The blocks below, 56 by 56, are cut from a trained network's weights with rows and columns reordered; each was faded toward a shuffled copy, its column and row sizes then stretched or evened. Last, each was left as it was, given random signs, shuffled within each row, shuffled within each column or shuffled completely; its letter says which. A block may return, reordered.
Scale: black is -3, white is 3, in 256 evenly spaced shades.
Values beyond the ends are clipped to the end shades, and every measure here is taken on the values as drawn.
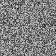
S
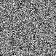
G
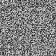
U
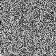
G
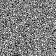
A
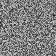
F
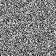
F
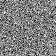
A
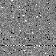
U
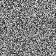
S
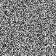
S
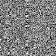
U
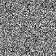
S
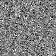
A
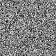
F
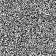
A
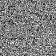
F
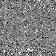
F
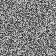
A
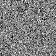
A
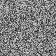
A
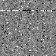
S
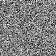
F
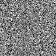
G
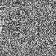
U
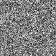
G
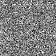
F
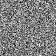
G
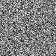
G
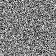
A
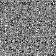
S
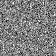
A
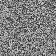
A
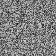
U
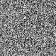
G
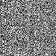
G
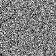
G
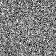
A
